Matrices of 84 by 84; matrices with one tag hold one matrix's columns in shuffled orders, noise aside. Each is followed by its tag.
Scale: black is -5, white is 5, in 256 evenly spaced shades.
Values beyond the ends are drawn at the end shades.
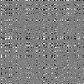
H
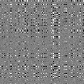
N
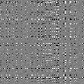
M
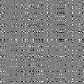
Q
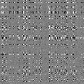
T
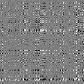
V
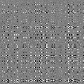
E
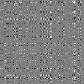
M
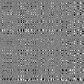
V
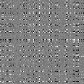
Q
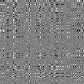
N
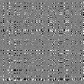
V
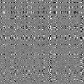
T
